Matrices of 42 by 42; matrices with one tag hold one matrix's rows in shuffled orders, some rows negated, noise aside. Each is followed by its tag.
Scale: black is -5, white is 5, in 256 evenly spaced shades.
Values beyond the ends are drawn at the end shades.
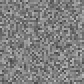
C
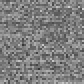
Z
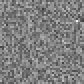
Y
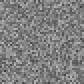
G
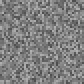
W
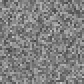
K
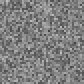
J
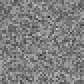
K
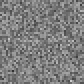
C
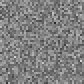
C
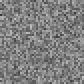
W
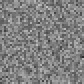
J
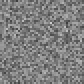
K
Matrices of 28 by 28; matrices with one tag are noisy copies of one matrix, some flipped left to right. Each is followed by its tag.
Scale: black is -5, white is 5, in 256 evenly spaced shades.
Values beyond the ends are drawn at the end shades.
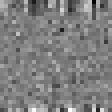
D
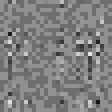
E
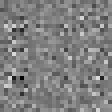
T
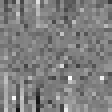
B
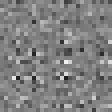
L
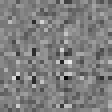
L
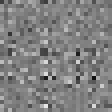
L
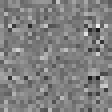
T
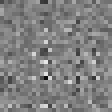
L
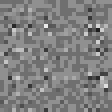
T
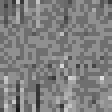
B
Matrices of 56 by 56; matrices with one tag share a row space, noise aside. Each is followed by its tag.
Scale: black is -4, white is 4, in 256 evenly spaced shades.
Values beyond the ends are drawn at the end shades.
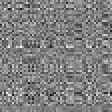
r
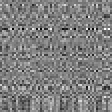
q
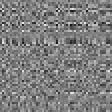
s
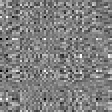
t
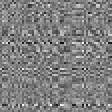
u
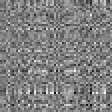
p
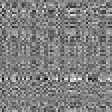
s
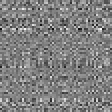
q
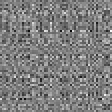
q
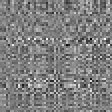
p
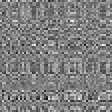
s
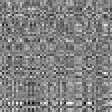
r
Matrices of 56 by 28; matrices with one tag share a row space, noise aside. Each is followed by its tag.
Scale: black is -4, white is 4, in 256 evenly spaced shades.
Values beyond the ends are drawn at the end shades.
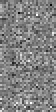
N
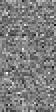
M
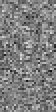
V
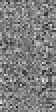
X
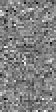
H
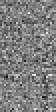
X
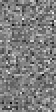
M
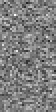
V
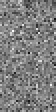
N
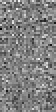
X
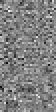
H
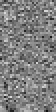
H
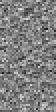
V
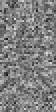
H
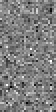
H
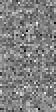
N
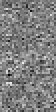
M
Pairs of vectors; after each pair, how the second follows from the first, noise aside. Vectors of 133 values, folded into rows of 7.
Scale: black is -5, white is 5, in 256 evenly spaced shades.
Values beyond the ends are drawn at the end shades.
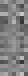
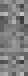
copied.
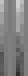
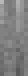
shrunk.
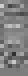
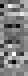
negated, scaled up.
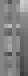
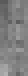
reversed, shrunk.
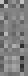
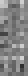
sign-scrambled.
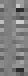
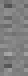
reversed, shrunk.
